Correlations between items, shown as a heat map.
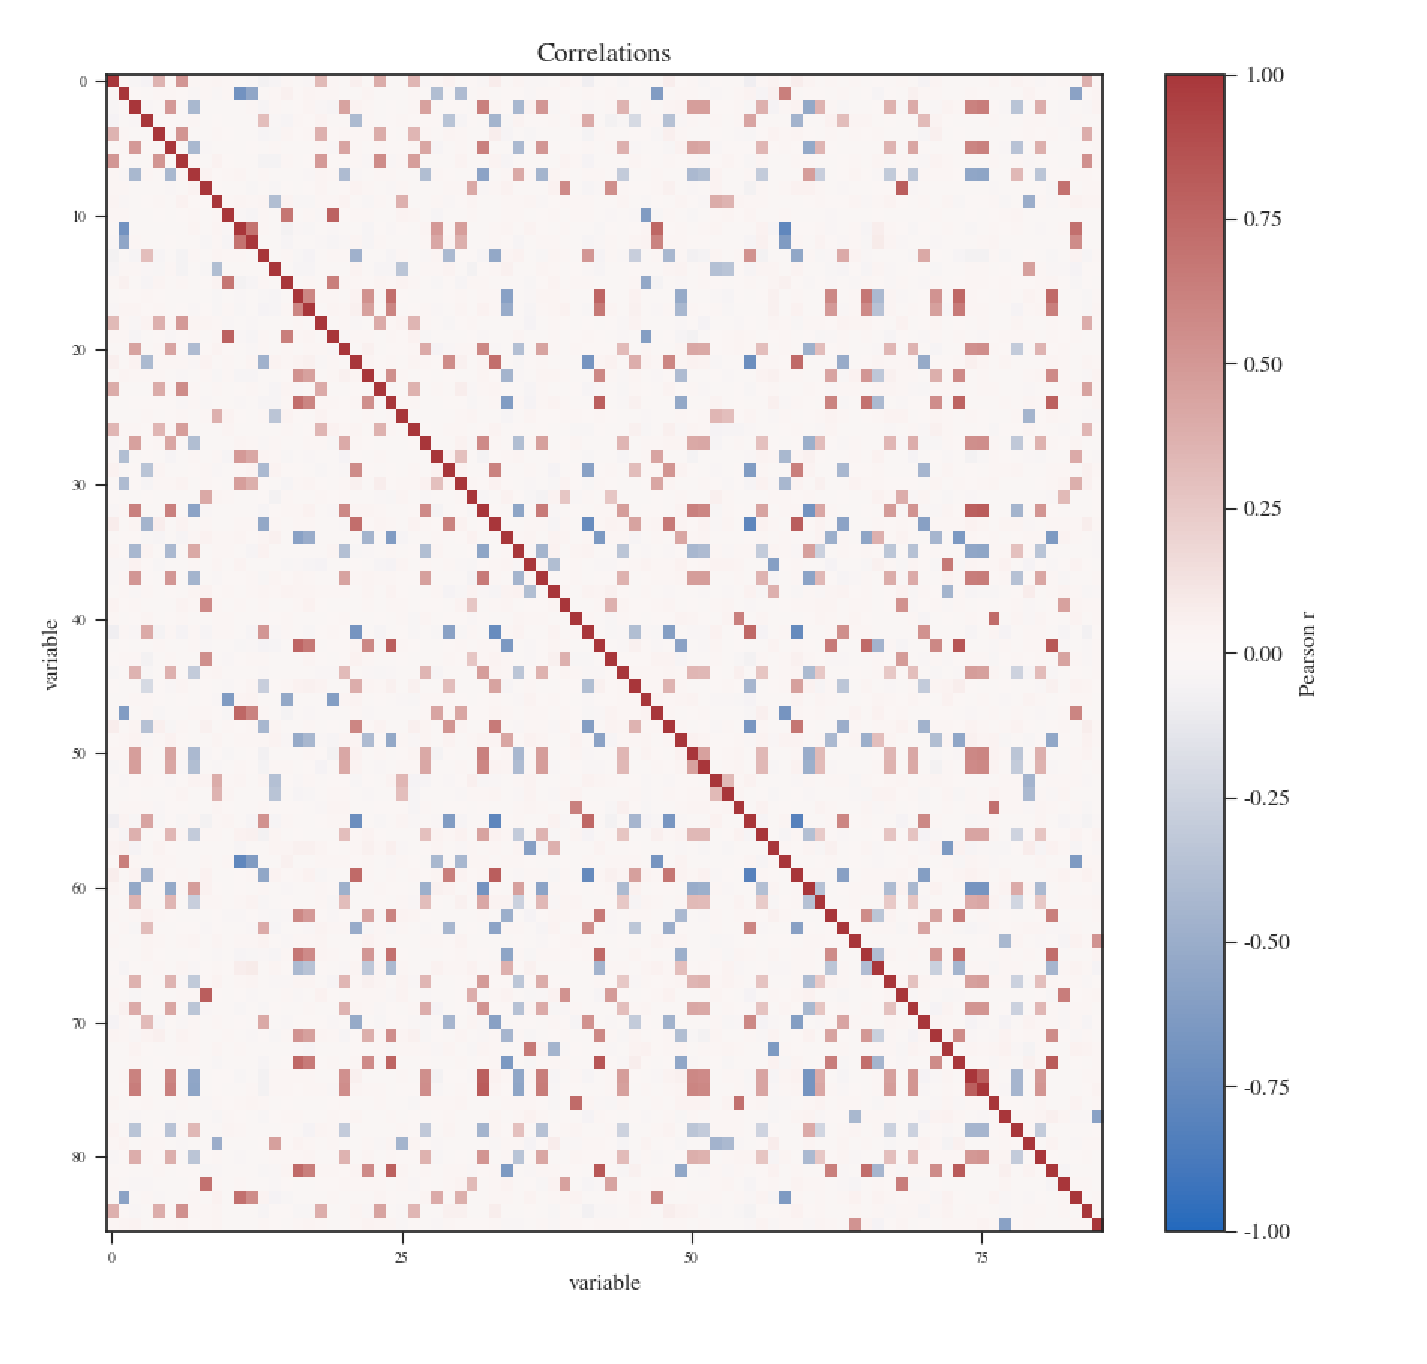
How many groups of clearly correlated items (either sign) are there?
11
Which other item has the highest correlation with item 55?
41
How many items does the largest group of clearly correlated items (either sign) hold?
20
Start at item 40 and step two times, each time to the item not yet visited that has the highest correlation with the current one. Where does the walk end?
54
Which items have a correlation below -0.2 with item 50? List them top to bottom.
7, 35, 60, 78
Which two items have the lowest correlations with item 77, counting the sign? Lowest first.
85, 64
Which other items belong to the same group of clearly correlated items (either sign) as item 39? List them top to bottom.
8, 31, 43, 68, 82
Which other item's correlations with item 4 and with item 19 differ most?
10
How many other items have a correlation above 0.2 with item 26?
6
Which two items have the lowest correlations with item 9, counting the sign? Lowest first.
79, 14
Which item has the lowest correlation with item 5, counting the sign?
60
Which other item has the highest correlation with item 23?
6
